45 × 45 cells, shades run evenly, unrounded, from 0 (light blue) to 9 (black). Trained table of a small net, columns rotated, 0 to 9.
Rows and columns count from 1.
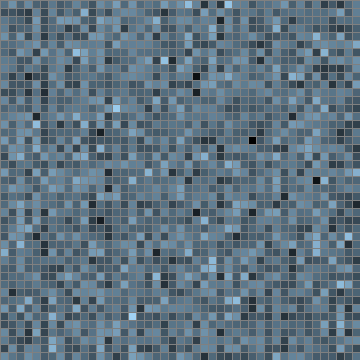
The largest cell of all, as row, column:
18, 32
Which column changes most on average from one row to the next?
10
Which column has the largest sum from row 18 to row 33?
14
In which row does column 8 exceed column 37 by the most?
16
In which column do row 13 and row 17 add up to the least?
40
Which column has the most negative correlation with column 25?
28
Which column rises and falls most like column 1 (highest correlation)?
19
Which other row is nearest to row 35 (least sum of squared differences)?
3
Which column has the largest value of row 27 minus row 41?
43
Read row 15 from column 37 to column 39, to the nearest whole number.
7 4 3
